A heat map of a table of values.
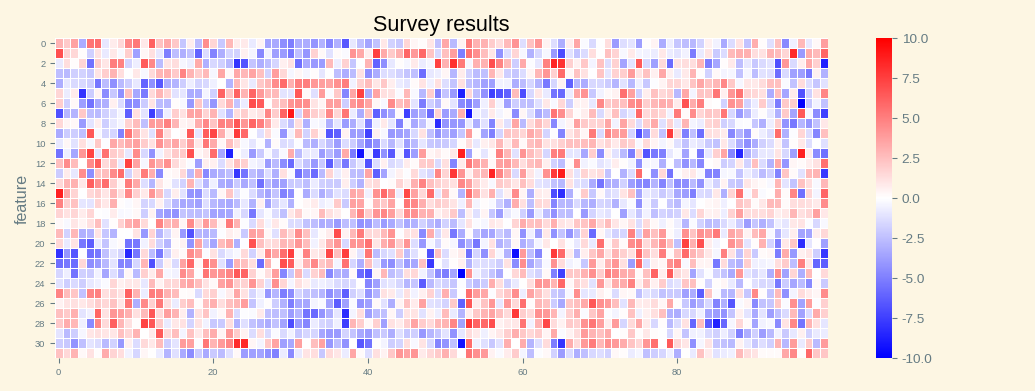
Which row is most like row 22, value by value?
7
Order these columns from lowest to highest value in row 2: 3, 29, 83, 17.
17, 29, 3, 83
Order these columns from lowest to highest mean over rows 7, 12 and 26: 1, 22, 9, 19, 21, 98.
98, 21, 22, 1, 19, 9
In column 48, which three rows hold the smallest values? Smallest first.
22, 21, 7
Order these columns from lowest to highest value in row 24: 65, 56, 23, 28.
23, 56, 28, 65
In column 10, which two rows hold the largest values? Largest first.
0, 11
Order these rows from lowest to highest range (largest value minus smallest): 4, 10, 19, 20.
10, 4, 19, 20
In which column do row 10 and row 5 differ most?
39
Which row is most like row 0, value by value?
25
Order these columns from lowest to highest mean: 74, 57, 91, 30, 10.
30, 91, 57, 10, 74
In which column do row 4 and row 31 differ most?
28
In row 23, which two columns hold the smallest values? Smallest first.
52, 65
